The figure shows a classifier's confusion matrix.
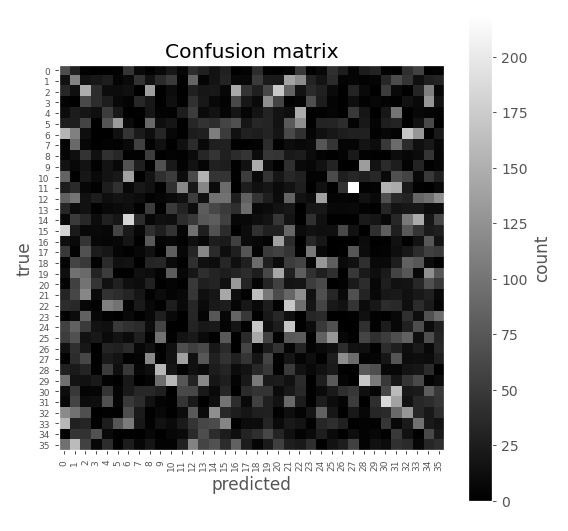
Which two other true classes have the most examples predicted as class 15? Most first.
21, 33
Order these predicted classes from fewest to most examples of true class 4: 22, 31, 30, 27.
30, 27, 31, 22
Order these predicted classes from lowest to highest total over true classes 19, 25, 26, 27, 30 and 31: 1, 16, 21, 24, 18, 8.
16, 24, 8, 21, 18, 1
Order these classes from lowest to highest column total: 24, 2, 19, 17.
17, 24, 19, 2
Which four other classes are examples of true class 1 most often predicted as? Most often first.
21, 22, 12, 31
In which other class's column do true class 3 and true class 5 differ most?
22
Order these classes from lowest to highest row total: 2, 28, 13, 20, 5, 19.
13, 28, 20, 5, 2, 19
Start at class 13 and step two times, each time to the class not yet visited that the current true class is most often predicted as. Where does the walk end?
23
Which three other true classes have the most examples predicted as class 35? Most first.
12, 23, 19
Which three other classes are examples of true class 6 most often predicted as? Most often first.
32, 0, 33
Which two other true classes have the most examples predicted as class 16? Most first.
2, 20
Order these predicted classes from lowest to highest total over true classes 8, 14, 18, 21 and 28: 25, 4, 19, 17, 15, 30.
30, 17, 25, 4, 19, 15
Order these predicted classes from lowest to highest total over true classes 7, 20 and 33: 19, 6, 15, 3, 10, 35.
10, 3, 35, 19, 6, 15
